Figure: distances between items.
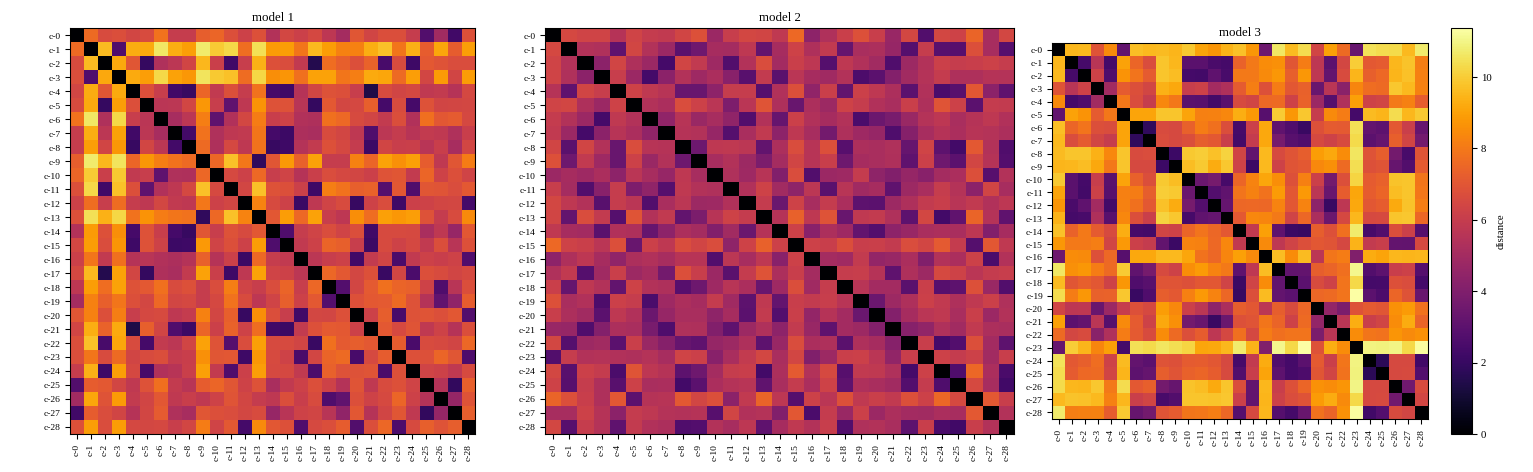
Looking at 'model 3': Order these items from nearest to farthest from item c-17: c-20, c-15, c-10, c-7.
c-7, c-15, c-20, c-10
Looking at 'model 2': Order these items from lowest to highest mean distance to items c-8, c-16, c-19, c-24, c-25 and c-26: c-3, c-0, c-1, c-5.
c-1, c-3, c-5, c-0
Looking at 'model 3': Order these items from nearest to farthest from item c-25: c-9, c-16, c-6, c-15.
c-6, c-15, c-9, c-16
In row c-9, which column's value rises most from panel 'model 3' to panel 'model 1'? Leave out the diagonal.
c-15
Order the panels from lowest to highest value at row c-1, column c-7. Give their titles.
model 2, model 3, model 1
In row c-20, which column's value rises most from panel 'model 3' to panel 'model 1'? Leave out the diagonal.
c-3
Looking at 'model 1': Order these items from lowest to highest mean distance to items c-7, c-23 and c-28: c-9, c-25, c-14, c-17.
c-14, c-17, c-25, c-9
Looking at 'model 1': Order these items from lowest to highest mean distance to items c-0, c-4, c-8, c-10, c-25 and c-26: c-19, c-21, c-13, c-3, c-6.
c-21, c-19, c-6, c-13, c-3
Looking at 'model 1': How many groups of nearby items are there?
8
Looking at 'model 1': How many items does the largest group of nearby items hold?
6
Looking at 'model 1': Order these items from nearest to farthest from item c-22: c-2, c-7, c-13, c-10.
c-2, c-7, c-10, c-13
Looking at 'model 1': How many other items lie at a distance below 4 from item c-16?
4
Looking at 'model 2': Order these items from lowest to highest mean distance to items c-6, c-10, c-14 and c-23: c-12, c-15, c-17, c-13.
c-12, c-17, c-13, c-15
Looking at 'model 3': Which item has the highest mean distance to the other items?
c-23
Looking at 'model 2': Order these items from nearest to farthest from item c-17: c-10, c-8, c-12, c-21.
c-21, c-10, c-12, c-8
